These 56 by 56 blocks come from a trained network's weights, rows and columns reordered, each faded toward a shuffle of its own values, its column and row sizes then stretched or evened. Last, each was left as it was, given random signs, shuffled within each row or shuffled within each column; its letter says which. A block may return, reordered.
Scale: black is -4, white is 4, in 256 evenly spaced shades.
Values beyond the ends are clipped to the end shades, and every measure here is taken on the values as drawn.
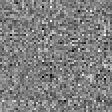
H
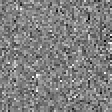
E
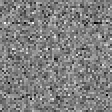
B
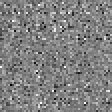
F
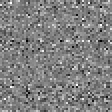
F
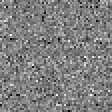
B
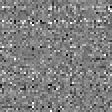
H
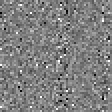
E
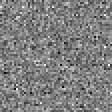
B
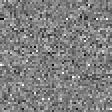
B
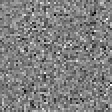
E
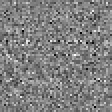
F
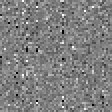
E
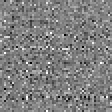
H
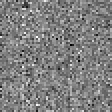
E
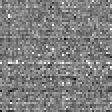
H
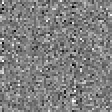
E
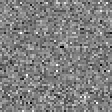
B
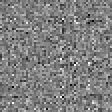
F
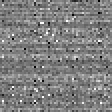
H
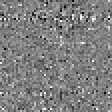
F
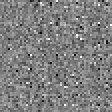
F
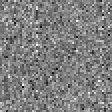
E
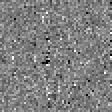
E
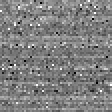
B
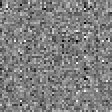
H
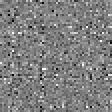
F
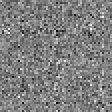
F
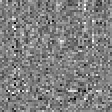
H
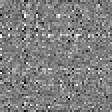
H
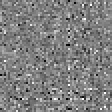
F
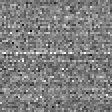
B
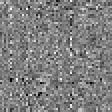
H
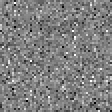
E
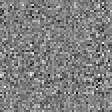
H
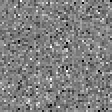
E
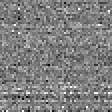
H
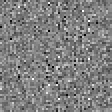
E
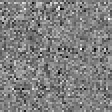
H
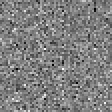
E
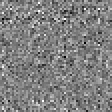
F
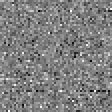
B
